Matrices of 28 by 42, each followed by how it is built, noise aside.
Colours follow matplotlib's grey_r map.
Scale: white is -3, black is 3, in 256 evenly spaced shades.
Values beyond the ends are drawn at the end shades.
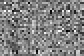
low rank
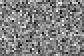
noise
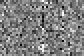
uneven columns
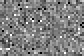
sparse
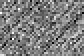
Hankel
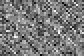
Toeplitz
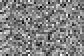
repeating rows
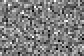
noise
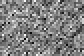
Hankel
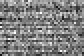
blocks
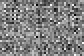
blocks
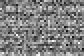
blocks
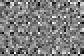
low rank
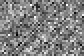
Hankel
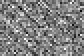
Toeplitz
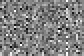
uneven columns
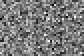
repeating rows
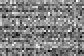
blocks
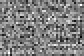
blocks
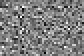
low rank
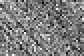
Toeplitz
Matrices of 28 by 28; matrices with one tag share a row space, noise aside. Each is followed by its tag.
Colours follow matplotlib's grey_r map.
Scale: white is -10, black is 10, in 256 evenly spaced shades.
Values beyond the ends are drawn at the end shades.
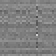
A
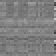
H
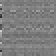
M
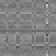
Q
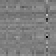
Q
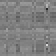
Q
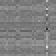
Q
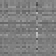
A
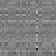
A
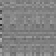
M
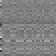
M
